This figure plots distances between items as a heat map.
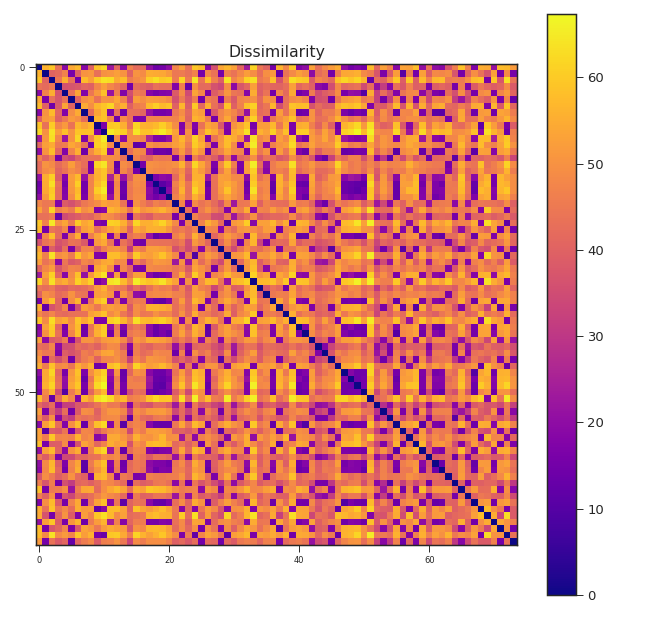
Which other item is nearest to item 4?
50
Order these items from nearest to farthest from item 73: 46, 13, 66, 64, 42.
42, 64, 66, 46, 13
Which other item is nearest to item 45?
28
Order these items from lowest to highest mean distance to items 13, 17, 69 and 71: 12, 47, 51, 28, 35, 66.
47, 28, 66, 51, 35, 12
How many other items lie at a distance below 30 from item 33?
10
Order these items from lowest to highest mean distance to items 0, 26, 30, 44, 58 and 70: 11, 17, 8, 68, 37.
17, 11, 37, 8, 68
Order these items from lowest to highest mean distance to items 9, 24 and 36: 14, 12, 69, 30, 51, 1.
14, 1, 30, 12, 69, 51
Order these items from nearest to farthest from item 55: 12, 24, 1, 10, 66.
66, 12, 1, 24, 10
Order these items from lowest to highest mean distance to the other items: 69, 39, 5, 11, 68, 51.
5, 11, 68, 69, 39, 51
